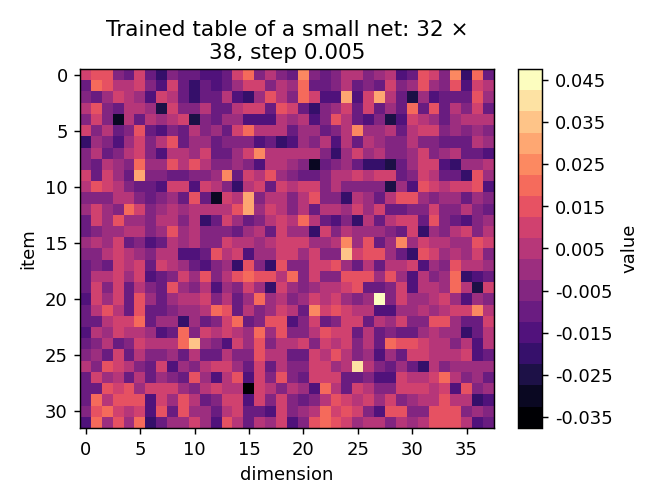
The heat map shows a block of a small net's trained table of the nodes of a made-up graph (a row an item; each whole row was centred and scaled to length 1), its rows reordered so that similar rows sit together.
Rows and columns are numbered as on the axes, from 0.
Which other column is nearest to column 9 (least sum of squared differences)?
11
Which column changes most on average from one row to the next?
27
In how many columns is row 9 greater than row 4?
19
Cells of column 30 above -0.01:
24
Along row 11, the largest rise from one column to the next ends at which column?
13
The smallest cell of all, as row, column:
28, 15
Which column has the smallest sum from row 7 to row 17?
6
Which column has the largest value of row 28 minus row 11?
12
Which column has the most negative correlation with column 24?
30
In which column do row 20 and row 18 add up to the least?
35
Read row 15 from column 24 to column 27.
0.025 0 0.015 -0.01
